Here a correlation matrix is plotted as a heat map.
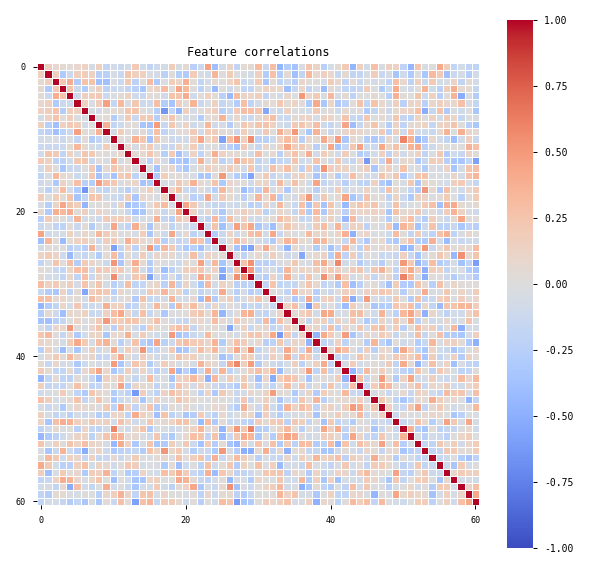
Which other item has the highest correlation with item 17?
53
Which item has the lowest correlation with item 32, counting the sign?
43
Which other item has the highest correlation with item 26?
58
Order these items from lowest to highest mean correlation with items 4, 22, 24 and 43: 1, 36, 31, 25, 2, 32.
32, 25, 31, 1, 2, 36
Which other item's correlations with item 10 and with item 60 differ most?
27
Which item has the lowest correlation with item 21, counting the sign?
42
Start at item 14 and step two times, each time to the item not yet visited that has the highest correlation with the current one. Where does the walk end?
29
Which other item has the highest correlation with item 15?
25
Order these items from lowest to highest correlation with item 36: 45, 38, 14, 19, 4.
14, 45, 38, 19, 4
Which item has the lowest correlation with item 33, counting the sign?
37
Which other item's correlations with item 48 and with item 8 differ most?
16
